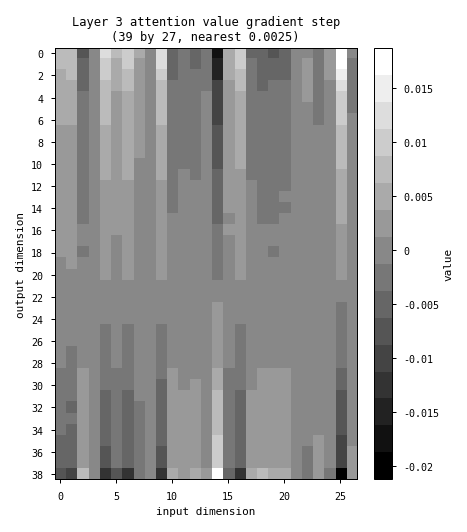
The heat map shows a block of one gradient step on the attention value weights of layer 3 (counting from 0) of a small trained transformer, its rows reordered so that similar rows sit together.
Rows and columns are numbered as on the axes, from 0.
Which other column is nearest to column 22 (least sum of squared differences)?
24
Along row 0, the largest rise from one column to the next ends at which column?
15
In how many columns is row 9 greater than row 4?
3
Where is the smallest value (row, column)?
38, 25
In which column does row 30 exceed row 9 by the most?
14
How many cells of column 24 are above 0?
3
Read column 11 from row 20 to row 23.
0 0 0 0
